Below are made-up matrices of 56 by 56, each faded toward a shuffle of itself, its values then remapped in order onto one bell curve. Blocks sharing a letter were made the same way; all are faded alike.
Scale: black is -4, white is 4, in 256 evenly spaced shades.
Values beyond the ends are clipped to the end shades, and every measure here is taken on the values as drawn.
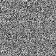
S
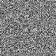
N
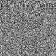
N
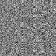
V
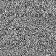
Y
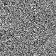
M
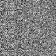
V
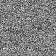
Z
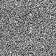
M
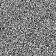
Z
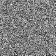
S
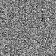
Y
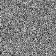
S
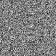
Y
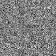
N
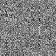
V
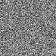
Y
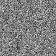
M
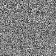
S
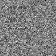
N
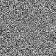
N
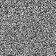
Z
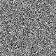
M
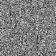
M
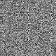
V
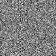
N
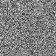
N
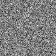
M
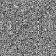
V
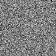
S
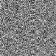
V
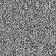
Y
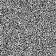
M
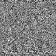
N
